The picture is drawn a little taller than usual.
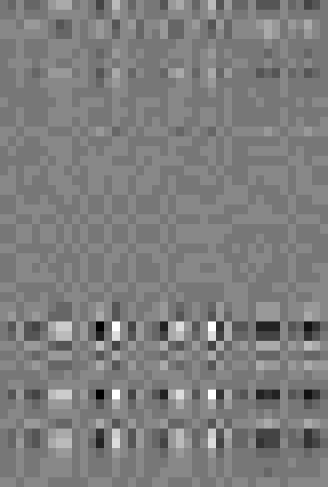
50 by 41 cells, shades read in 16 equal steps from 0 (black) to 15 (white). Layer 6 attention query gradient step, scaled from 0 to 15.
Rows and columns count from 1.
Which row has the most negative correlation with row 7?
11
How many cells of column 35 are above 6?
40
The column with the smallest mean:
13
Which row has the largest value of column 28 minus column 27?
36
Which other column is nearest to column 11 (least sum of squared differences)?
3
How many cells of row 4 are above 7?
26
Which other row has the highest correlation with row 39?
17
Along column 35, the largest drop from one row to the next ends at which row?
34
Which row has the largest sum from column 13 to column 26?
18
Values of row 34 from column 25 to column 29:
5 8 15 3 10
